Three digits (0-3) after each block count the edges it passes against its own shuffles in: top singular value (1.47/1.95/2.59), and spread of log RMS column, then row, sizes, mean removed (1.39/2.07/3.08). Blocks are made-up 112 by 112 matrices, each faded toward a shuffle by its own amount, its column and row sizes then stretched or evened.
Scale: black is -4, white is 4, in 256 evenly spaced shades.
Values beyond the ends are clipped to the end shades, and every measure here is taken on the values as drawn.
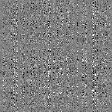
0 3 2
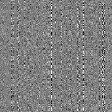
3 3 0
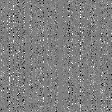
0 3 0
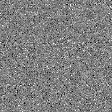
1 1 1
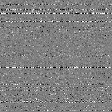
3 0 3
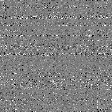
1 1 3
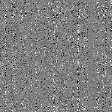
0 3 1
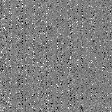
0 3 1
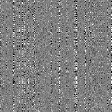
3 3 1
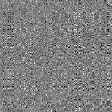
3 2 2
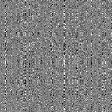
3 3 1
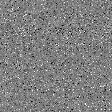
1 0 1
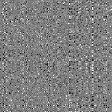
3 2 1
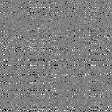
3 2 3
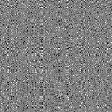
3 2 2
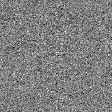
1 1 0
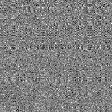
3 1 2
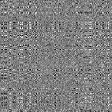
3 2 3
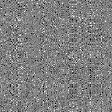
3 2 0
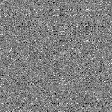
2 0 2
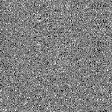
2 1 1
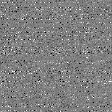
0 1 3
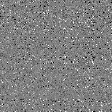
0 2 2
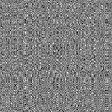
3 2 0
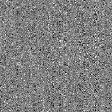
2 2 0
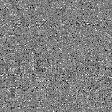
2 0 2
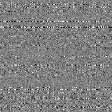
2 0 3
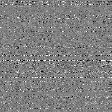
2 0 3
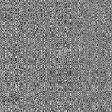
3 3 0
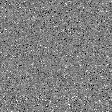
1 0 2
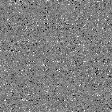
0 1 2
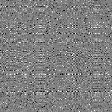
3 1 2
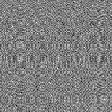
3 0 1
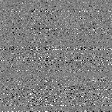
2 1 3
